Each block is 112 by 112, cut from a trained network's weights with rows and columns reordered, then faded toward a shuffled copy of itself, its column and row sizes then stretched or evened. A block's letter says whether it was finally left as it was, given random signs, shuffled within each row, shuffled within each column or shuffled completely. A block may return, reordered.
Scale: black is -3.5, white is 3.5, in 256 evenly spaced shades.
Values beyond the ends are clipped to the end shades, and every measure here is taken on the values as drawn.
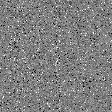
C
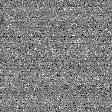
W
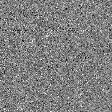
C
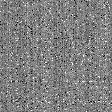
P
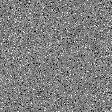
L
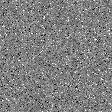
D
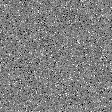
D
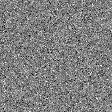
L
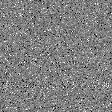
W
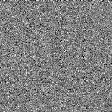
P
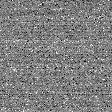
W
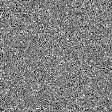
C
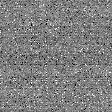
P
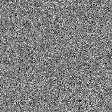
P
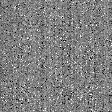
P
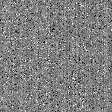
L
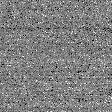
W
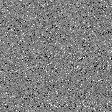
W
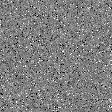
C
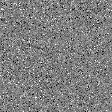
C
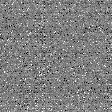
P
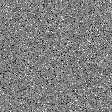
D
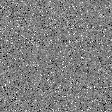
C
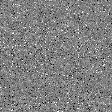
C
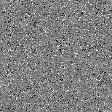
C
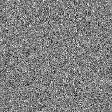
P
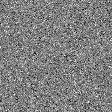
L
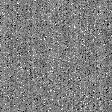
L
